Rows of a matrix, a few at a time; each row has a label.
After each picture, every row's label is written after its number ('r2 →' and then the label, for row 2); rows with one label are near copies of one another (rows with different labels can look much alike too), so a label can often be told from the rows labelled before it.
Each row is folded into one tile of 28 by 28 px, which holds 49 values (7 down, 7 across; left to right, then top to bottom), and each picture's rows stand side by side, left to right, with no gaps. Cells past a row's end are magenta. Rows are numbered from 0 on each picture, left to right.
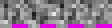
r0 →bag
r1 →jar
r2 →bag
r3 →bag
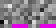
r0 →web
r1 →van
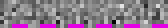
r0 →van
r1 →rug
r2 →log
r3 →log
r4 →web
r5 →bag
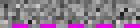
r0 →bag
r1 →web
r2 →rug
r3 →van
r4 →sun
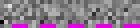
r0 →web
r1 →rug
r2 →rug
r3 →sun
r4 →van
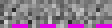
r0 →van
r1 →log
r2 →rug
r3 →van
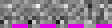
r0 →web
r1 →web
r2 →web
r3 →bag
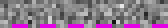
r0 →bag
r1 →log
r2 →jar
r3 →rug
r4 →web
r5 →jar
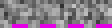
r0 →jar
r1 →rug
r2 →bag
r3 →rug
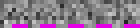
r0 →sun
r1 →sun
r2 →bag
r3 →jar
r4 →rug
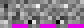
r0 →bag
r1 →web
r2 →web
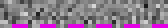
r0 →jar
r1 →sun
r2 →van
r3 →web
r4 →log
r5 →bag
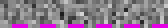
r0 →bag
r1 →bag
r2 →jar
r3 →log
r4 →van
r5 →log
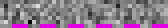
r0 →bag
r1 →web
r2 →log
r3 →jar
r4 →bag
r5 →rug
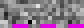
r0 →jar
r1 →web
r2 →rug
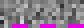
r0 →log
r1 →sun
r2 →bag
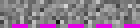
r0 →log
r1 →van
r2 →web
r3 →van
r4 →bag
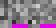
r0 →rug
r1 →web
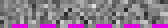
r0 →log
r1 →bag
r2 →sun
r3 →web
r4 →van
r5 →jar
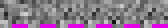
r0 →jar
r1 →rug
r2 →sun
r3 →sun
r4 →web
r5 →sun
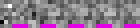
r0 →web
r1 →jar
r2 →rug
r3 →rug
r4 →rug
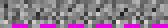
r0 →bag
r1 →sun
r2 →van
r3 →van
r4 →sun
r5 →van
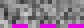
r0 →jar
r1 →rug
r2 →sun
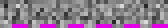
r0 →bag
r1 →sun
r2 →sun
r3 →rug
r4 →web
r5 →bag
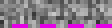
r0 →log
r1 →jar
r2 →rug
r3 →rug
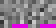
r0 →log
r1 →van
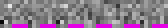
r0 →web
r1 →log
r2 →web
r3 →jar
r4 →bag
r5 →log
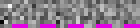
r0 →web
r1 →bag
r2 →log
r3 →rug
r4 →rug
